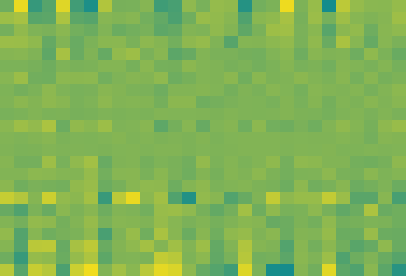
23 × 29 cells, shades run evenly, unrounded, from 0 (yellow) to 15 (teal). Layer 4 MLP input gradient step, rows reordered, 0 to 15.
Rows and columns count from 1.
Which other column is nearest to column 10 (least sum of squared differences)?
9
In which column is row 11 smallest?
4
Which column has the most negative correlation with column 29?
12
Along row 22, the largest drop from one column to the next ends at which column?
3
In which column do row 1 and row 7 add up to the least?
2
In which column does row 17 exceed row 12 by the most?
14
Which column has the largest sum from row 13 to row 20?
8
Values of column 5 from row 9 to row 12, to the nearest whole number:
7 8 9 8
